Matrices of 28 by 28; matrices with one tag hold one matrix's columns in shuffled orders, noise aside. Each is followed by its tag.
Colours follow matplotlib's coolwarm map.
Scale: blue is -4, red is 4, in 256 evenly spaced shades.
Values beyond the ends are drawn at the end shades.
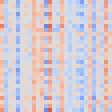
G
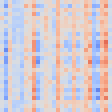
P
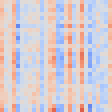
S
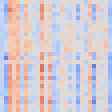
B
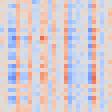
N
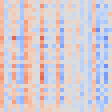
N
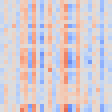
S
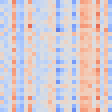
G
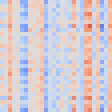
G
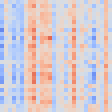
N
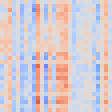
B
